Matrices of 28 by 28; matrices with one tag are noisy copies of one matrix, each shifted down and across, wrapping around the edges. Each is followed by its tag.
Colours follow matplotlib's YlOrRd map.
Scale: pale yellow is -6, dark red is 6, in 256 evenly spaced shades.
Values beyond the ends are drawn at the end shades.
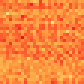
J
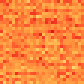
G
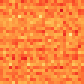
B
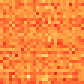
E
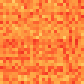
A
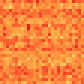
A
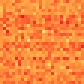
A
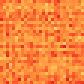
E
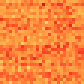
A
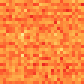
B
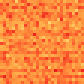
B
